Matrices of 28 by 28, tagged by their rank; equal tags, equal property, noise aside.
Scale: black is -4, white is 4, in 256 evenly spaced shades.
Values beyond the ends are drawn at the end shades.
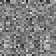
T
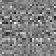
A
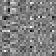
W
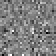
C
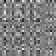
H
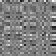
H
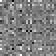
W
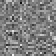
T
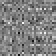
A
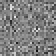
A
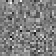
C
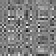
W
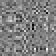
A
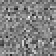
C
